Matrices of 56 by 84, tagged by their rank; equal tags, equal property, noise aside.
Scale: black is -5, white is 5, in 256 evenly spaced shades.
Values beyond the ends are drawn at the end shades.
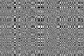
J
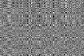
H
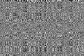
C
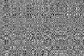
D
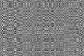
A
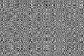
H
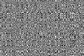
D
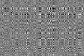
A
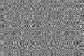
C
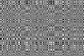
A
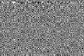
D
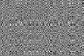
H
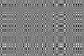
J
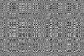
A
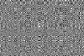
C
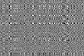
A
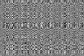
H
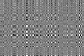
J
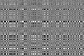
J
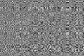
C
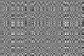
A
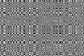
J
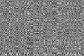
D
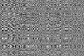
C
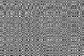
H
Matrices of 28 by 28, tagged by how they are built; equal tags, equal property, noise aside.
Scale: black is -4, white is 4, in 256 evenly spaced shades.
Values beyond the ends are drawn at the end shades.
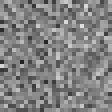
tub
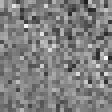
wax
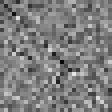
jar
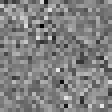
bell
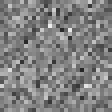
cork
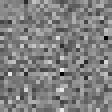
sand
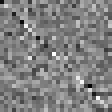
jar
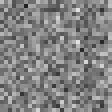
tub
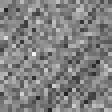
cork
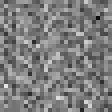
tub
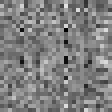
sand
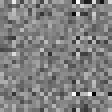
sand
